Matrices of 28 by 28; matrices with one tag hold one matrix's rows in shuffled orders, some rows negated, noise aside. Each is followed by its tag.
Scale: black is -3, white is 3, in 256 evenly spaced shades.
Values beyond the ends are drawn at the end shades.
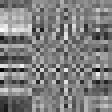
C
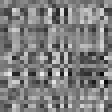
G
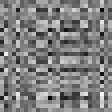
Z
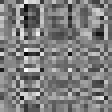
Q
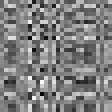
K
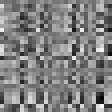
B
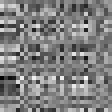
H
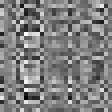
Q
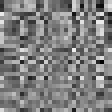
B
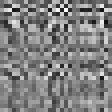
G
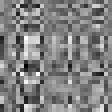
Q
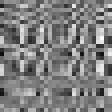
B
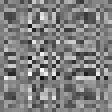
K
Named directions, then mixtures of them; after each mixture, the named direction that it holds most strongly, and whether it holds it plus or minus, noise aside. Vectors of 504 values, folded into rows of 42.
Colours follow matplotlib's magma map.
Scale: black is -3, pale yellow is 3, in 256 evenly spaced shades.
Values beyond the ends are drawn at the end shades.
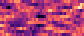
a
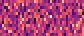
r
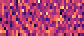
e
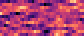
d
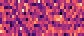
e, plus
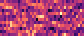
a, minus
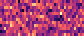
e, minus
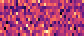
e, plus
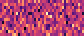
r, plus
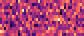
e, plus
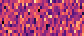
r, plus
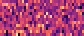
e, plus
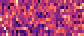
e, minus
